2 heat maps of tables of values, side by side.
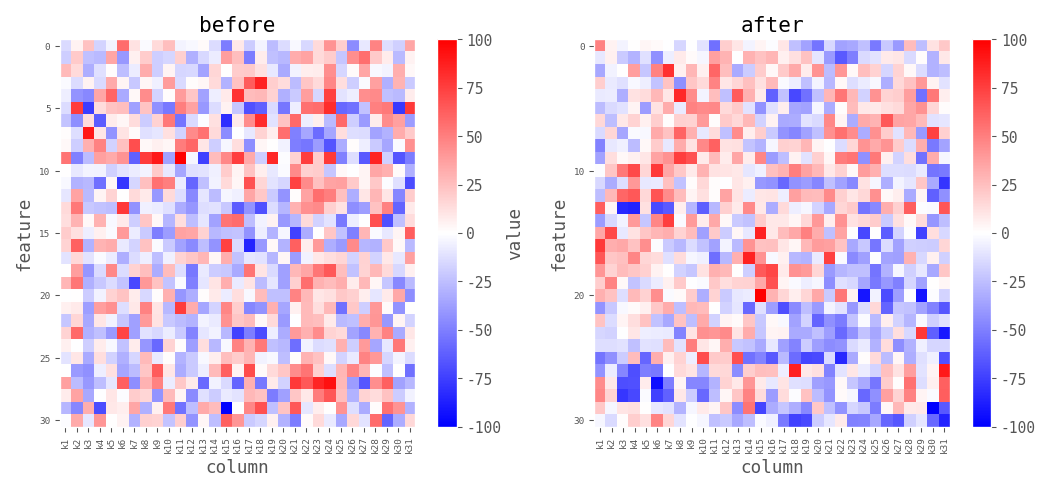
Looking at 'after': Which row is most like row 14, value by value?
2
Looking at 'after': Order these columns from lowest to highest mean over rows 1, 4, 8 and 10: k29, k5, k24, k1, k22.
k1, k29, k22, k5, k24
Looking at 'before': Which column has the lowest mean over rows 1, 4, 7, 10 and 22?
k6
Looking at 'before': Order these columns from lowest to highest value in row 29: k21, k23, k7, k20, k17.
k23, k20, k7, k17, k21
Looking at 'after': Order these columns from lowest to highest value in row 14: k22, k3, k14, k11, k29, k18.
k14, k3, k18, k29, k11, k22
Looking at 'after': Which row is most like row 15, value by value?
20
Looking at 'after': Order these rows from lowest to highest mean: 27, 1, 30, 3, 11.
30, 11, 27, 1, 3
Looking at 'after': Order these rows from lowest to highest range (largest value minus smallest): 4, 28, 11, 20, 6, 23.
6, 11, 28, 4, 23, 20
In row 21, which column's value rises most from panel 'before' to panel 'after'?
k25
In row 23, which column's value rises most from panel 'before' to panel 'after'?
k12
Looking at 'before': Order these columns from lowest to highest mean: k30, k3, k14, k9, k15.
k3, k30, k14, k9, k15
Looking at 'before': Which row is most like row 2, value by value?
25
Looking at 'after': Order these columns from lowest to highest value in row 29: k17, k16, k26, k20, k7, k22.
k22, k16, k17, k7, k26, k20
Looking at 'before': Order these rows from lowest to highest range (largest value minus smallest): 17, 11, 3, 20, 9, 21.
17, 20, 3, 21, 11, 9
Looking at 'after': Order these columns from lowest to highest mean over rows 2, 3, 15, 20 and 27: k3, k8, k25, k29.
k29, k3, k25, k8
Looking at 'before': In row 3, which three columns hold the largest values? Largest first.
k18, k17, k24
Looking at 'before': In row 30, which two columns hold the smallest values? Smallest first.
k29, k21
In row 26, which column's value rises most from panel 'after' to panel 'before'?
k21
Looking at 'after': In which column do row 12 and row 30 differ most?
k18
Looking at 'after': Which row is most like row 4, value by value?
7
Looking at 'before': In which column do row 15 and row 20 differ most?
k21
